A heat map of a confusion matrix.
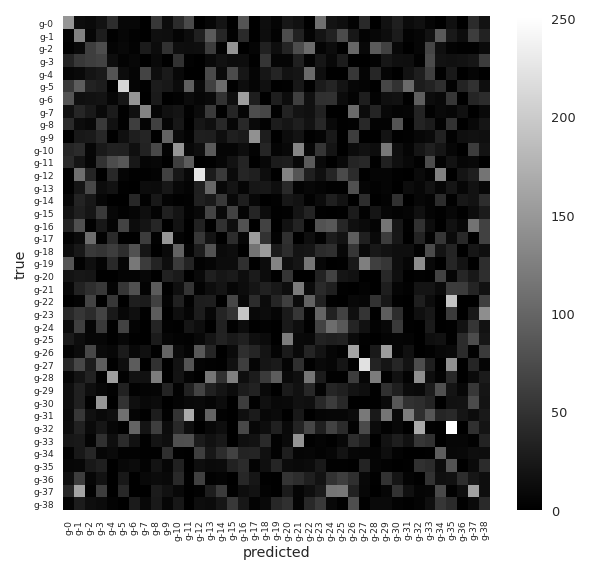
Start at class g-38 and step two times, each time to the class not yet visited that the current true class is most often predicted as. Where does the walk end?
g-29
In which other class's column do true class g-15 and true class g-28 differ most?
g-4
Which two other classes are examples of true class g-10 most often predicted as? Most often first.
g-21, g-29
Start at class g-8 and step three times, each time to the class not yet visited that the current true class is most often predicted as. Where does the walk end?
g-33
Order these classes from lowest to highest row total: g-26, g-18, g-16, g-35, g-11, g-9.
g-35, g-9, g-11, g-26, g-16, g-18
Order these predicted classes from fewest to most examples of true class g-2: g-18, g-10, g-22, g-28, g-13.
g-10, g-18, g-13, g-28, g-22
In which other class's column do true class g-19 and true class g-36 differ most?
g-32
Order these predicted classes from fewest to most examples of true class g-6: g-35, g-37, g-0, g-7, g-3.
g-7, g-3, g-37, g-35, g-0
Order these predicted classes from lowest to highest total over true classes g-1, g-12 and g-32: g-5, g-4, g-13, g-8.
g-5, g-4, g-8, g-13
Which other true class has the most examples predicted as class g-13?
g-28
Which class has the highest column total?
g-1
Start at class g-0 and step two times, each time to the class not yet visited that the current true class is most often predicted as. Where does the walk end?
g-16
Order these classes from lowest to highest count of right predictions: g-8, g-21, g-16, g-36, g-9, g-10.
g-36, g-8, g-16, g-9, g-21, g-10
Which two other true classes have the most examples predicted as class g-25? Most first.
g-37, g-24
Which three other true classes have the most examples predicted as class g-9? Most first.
g-17, g-26, g-12
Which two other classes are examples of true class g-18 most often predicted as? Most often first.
g-17, g-10
